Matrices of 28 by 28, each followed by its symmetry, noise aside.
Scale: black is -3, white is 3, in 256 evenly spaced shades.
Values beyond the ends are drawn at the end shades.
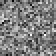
no symmetry.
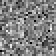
mirrored top to bottom.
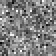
antisymmetric.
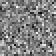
no symmetry.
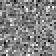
no symmetry.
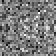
mirrored top to bottom.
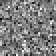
no symmetry.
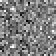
mirrored top to bottom.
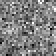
antisymmetric.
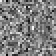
mirrored top to bottom.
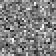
no symmetry.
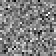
antisymmetric.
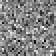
no symmetry.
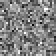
antisymmetric.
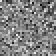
symmetric across the other diagonal.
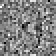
mirrored top to bottom.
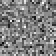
antisymmetric.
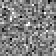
no symmetry.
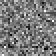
symmetric across the other diagonal.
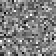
no symmetry.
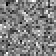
no symmetry.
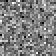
no symmetry.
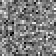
mirrored top to bottom.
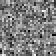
antisymmetric.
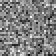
no symmetry.
